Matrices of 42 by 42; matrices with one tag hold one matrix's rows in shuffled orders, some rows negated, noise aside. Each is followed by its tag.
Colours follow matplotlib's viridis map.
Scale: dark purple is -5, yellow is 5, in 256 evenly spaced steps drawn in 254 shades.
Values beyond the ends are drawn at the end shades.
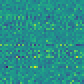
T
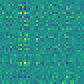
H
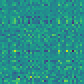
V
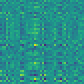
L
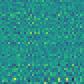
V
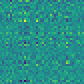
H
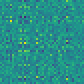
H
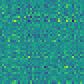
V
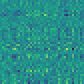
V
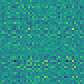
V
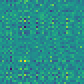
H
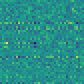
T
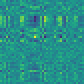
L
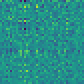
H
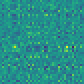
V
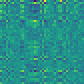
L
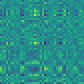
L
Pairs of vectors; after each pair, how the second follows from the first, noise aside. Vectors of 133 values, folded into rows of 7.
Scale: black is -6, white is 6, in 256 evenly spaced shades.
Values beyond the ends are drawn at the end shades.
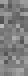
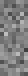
reversed, negated.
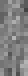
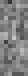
wrapped around, negated.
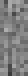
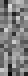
scaled up.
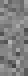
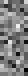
scaled up.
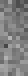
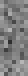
wrapped around, negated.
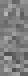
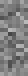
wrapped around, negated.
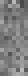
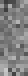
reversed, negated.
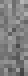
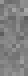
wrapped around, negated, shrunk.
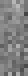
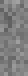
wrapped around, negated, shrunk.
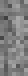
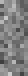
wrapped around, negated.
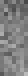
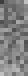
reversed, negated.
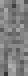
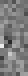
wrapped around, negated.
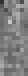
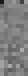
partly zeroed.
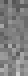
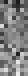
scaled up.
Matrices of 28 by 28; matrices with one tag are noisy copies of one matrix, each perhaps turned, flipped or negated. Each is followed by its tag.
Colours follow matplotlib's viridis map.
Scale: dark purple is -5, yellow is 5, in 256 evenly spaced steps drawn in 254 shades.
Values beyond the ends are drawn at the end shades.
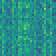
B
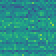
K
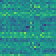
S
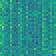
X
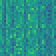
K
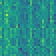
K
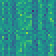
S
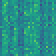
S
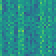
S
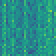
K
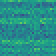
S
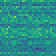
K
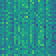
X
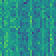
K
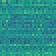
X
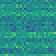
S
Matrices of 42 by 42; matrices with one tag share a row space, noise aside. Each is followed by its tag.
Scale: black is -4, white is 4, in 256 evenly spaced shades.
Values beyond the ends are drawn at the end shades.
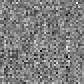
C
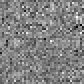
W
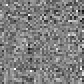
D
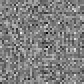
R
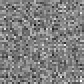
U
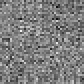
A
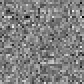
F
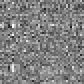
F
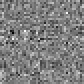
F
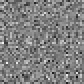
C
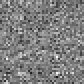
A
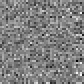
W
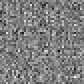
R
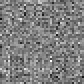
A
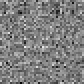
A
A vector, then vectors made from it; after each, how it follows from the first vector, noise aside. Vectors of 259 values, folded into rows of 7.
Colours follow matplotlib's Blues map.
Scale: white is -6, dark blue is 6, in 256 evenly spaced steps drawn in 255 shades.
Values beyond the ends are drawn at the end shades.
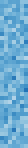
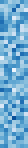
reversed, negated, scaled up.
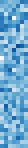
reversed, negated, scaled up.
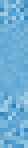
wrapped around, partly zeroed.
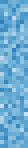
reversed, negated.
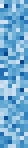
wrapped around, scaled up.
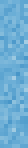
negated, shrunk.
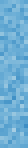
negated, shrunk.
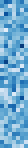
wrapped around, scaled up.
